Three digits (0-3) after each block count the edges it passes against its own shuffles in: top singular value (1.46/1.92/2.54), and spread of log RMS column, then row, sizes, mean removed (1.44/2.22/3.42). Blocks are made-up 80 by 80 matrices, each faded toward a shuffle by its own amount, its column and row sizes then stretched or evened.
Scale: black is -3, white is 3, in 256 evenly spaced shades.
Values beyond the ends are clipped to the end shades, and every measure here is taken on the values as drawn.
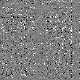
0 2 2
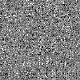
1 1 1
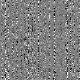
1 3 0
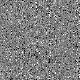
0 2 0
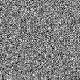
2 0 0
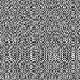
3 1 2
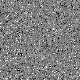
0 1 1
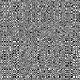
3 2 2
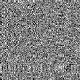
2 1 0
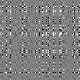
3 3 3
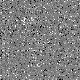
1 0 1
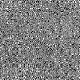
2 0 1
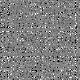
0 2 2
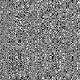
2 2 0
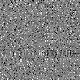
2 1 0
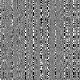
3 3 0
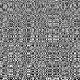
3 1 3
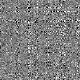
1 2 2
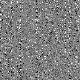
1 2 0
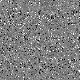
1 1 1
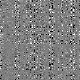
1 3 2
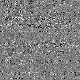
0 1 2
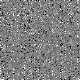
0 2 1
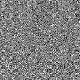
2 0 1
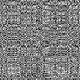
3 0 1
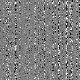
2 3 0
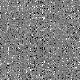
1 2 1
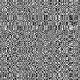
3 2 0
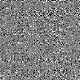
2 1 2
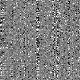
2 2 0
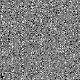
1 2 1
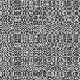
3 0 1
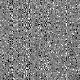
2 2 0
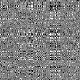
3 2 2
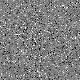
0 1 0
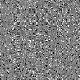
2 1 0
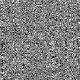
2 2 0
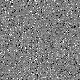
1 0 0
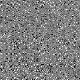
2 1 1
